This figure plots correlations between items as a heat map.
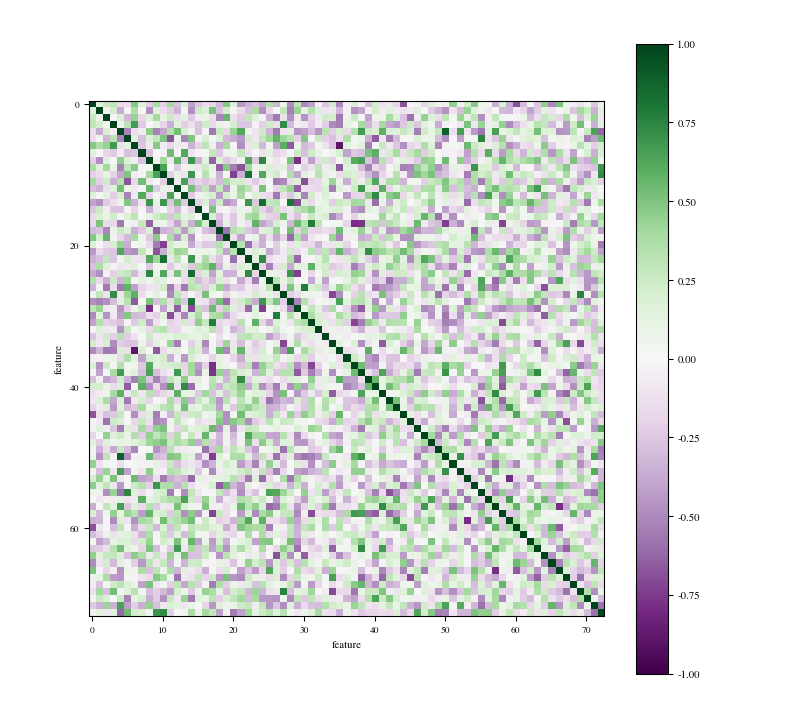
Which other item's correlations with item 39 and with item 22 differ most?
10
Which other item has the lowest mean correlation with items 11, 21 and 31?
58
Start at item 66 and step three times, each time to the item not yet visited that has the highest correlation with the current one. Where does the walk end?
5
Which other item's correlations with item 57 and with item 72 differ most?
4
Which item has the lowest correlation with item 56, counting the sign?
53
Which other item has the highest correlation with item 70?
40
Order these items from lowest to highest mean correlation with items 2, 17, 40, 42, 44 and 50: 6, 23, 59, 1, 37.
37, 6, 1, 59, 23
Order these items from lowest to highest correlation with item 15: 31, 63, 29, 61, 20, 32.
63, 20, 61, 32, 29, 31
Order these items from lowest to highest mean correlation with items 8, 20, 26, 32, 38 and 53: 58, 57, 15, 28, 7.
7, 15, 57, 28, 58
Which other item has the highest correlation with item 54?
9
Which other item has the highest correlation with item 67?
34
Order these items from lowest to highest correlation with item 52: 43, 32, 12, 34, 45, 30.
30, 32, 45, 34, 43, 12
